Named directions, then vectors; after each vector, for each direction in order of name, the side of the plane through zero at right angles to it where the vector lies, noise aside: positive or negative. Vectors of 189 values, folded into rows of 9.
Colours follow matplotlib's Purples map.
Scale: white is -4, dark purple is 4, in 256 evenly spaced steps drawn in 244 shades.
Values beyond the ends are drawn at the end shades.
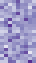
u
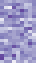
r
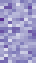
negative, negative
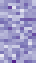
negative, positive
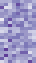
positive, positive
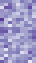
negative, negative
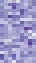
positive, negative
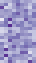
positive, positive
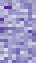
negative, negative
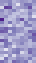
negative, negative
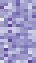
positive, positive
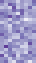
positive, negative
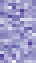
positive, negative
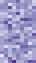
negative, positive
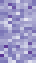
positive, negative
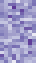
positive, negative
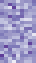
positive, negative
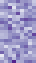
negative, positive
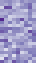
negative, negative
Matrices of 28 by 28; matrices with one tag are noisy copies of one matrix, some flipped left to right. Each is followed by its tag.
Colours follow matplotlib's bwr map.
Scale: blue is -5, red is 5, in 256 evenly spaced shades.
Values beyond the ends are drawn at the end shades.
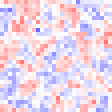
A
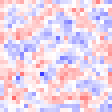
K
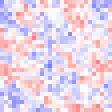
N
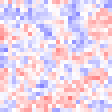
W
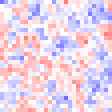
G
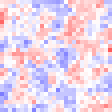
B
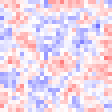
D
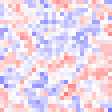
D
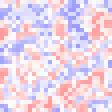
W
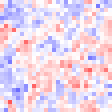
G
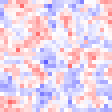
B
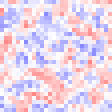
K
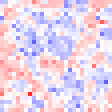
D
